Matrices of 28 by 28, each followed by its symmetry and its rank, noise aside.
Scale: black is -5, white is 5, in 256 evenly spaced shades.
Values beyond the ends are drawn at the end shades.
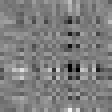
no symmetry, rank two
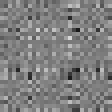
symmetric, rank two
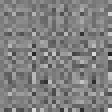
no symmetry, rank three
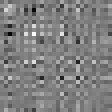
symmetric, rank two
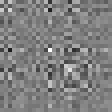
symmetric, rank two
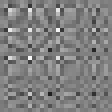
symmetric, rank two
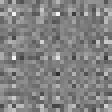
symmetric, rank two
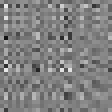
no symmetry, rank three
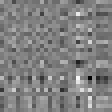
no symmetry, rank two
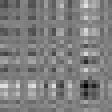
symmetric, rank one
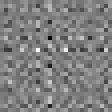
antisymmetric, rank two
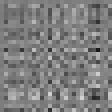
no symmetry, rank two
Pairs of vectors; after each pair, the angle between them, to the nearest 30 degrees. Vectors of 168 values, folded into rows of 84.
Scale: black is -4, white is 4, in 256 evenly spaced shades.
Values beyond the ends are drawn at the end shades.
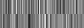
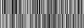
120 degrees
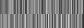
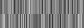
60 degrees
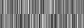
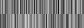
90 degrees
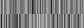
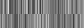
60 degrees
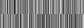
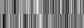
60 degrees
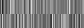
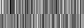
120 degrees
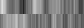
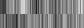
150 degrees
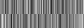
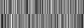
150 degrees
